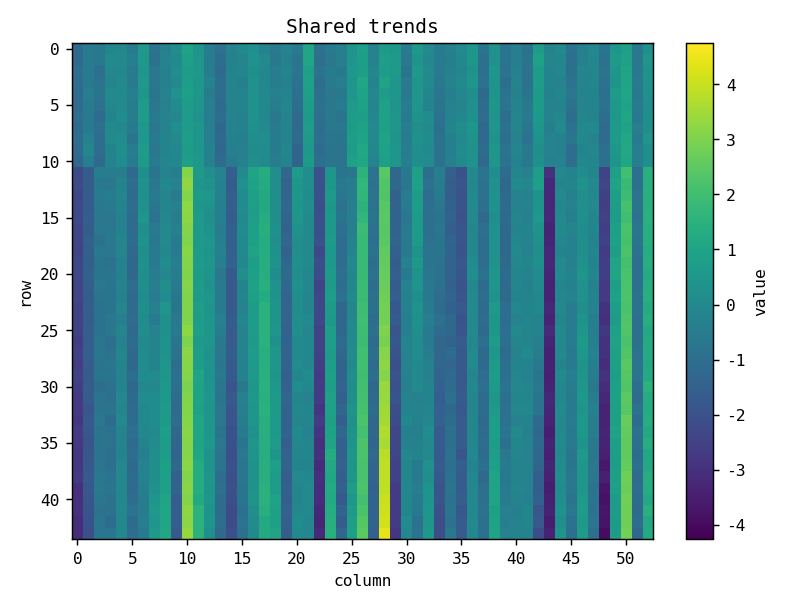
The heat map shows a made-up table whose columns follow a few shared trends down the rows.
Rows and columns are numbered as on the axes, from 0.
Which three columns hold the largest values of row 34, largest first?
28, 10, 50
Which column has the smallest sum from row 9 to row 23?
43
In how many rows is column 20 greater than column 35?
33
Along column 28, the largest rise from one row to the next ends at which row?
11
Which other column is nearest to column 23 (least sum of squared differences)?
18
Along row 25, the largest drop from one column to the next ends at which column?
29
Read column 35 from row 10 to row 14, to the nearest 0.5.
0 -2 -2 -2 -2
